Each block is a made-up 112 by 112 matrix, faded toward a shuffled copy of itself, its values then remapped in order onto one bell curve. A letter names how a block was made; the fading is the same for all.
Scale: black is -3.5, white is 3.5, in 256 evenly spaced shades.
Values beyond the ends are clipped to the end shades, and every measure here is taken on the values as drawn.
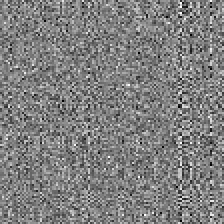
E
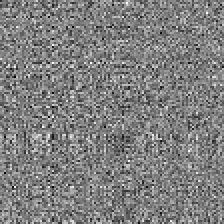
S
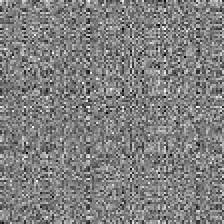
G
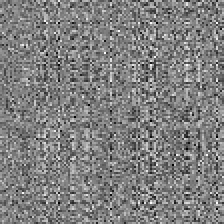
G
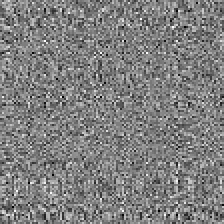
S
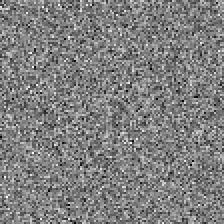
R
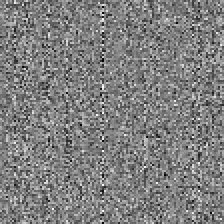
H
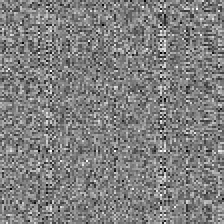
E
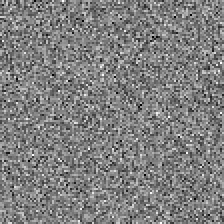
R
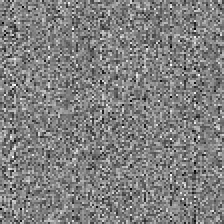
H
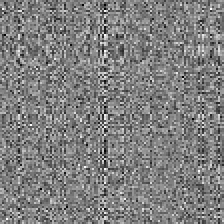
G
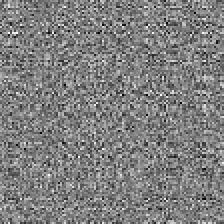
S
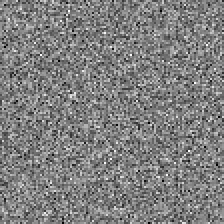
R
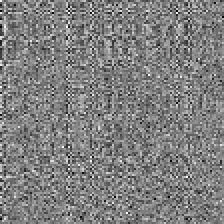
G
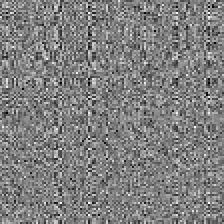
G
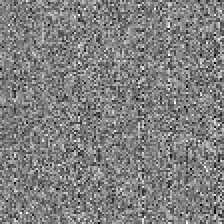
H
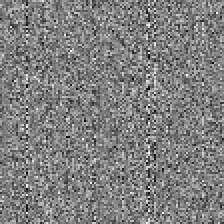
H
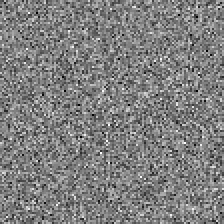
R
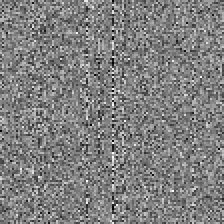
H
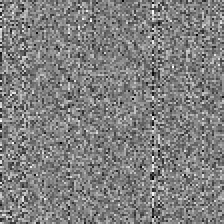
H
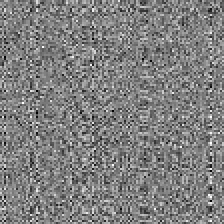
G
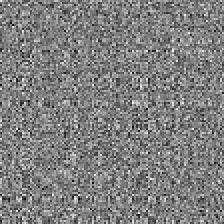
S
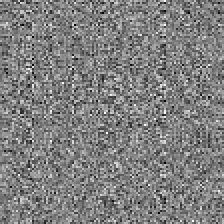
S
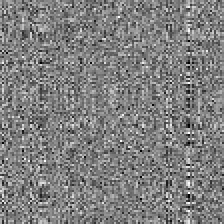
E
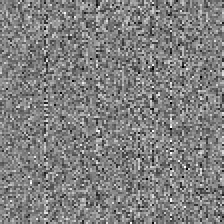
H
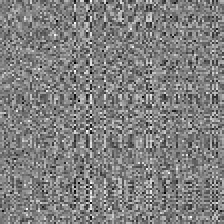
G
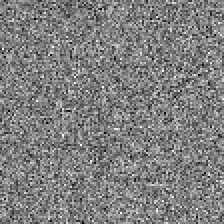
R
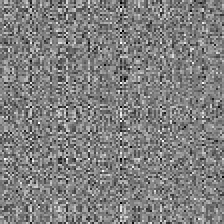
G
